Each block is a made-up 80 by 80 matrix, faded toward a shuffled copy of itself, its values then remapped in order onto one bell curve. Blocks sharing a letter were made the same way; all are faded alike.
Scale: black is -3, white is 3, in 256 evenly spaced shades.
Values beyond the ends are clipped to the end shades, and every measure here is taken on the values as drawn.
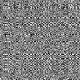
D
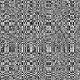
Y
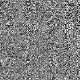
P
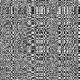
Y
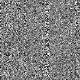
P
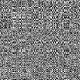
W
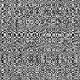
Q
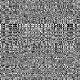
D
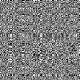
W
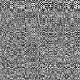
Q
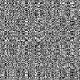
W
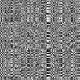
Y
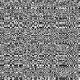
D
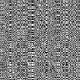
Y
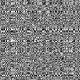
D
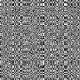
Y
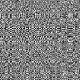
D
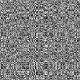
W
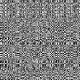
Q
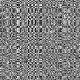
Y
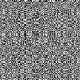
Q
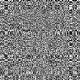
W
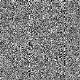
P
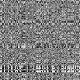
D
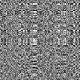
W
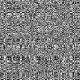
W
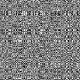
Q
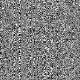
P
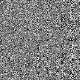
P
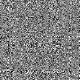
P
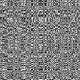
Q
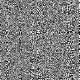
P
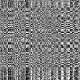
Y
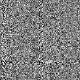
P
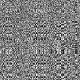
W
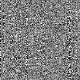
P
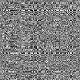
D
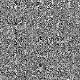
P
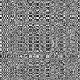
Y
